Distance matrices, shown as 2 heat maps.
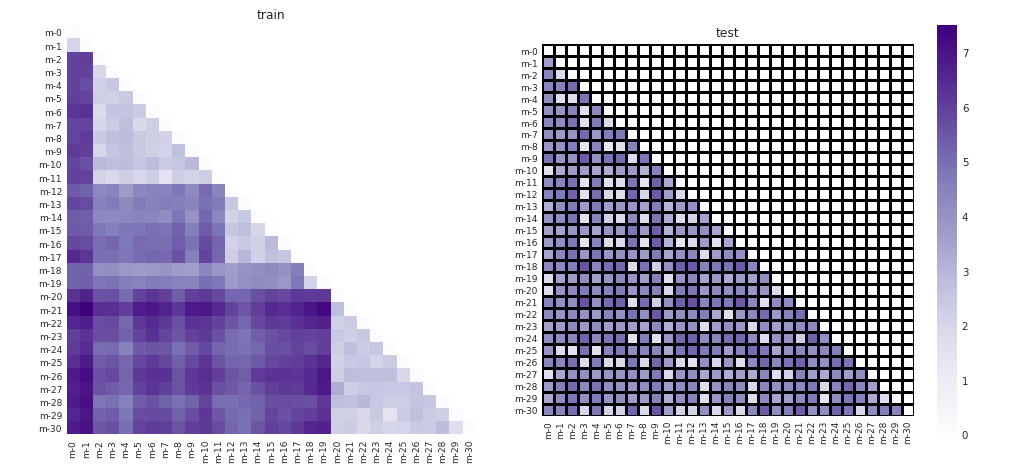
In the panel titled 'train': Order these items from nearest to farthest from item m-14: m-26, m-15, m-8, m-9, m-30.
m-15, m-9, m-8, m-30, m-26
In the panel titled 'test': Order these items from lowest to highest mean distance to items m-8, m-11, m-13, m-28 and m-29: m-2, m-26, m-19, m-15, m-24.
m-26, m-19, m-15, m-24, m-2
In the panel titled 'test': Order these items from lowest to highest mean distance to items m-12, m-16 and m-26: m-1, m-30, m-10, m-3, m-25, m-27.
m-3, m-30, m-10, m-27, m-1, m-25
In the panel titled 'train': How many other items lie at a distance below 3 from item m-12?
5
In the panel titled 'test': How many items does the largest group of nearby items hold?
10
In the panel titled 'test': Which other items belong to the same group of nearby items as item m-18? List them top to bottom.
m-7, m-9, m-21, m-24
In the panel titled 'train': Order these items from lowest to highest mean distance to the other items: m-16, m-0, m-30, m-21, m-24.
m-24, m-30, m-16, m-21, m-0
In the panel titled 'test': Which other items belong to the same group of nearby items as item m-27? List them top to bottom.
m-0, m-10, m-19, m-20
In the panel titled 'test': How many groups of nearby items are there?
6
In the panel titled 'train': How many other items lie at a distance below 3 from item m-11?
9
